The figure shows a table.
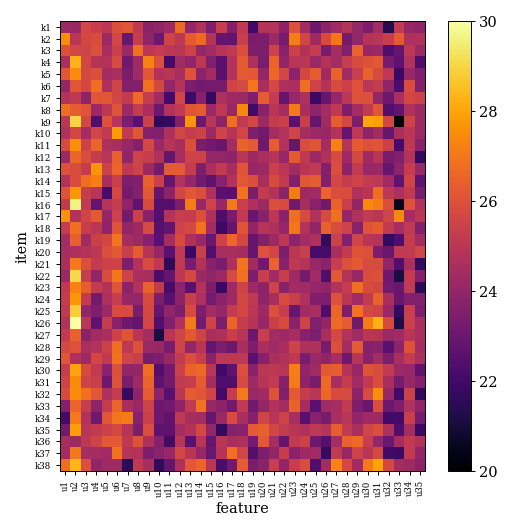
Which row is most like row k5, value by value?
k11
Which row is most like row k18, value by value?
k30
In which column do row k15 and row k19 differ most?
u26
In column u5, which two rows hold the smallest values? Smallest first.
k15, k31
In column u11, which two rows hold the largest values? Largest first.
k13, k2
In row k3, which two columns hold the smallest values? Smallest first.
u32, u33
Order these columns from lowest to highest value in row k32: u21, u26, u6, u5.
u5, u6, u21, u26
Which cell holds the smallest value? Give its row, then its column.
k9, u33
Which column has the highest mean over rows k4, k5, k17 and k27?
u2
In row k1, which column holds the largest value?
u12
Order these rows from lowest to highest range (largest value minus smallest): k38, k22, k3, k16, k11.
k3, k11, k38, k22, k16
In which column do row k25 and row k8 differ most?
u23
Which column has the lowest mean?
u33
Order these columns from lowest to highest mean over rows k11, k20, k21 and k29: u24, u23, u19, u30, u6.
u19, u23, u24, u30, u6
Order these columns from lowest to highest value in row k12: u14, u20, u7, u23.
u7, u20, u14, u23
